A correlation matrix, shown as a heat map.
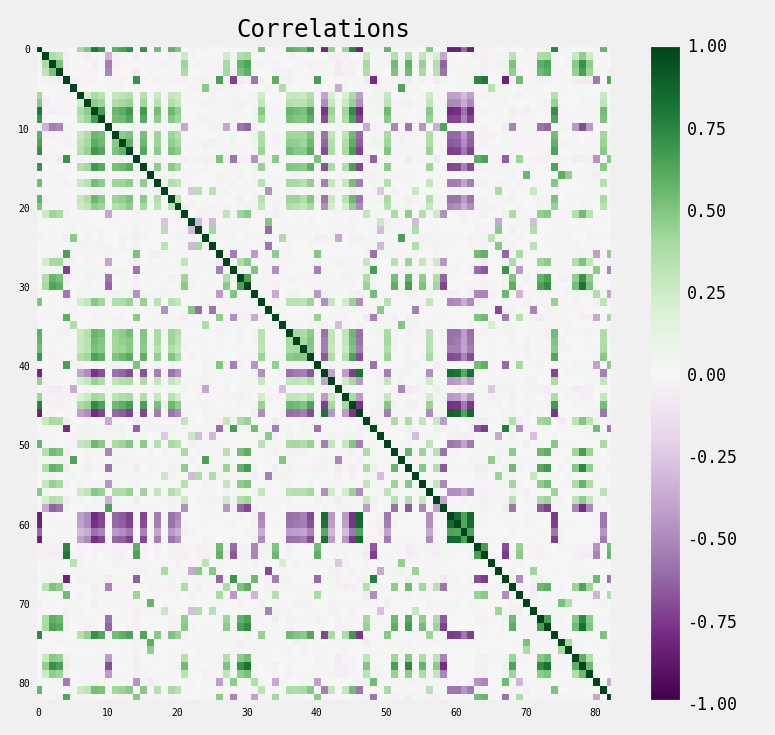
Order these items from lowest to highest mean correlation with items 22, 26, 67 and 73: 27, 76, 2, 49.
76, 49, 27, 2
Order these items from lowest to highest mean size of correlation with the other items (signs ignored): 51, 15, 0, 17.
51, 17, 15, 0
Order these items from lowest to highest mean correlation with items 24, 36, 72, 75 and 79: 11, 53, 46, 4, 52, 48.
46, 4, 48, 11, 52, 53
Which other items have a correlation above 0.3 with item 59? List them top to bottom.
41, 46, 60, 61, 62
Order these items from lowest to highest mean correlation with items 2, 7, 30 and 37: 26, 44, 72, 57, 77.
26, 44, 57, 77, 72
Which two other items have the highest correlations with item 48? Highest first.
67, 28
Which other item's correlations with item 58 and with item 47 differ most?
78
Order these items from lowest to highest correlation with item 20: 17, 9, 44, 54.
54, 44, 17, 9
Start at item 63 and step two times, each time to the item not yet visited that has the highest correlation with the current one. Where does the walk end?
64
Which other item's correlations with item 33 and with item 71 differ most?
66
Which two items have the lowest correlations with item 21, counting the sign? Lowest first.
58, 10
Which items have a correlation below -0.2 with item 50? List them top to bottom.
41, 46, 59, 60, 61, 62
